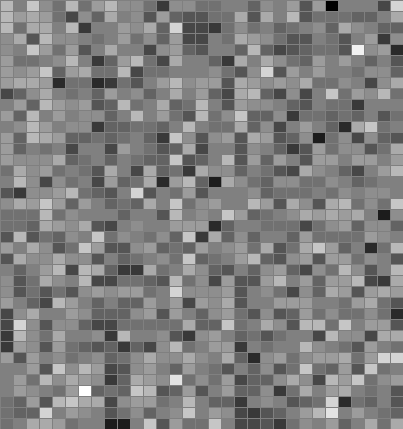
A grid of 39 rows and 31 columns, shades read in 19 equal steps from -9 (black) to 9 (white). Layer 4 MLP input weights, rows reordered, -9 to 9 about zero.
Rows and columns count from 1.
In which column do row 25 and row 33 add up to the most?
31
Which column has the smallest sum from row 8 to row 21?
8
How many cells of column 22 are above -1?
18
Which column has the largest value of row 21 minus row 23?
29
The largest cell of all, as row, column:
36, 7
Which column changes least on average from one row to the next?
1
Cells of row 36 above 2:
5
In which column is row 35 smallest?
9
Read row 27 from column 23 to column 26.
-4 1 -2 3
